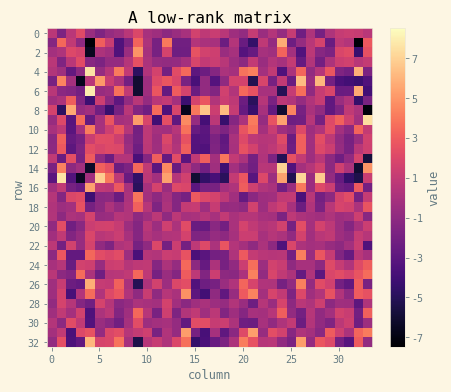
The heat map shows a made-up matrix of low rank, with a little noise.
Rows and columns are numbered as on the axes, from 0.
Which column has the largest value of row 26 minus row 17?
4
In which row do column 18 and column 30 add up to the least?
15
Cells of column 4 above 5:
5
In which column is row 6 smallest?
9
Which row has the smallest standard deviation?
19
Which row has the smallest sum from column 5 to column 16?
8
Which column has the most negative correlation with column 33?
11
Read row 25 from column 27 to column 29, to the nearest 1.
0 -3 2
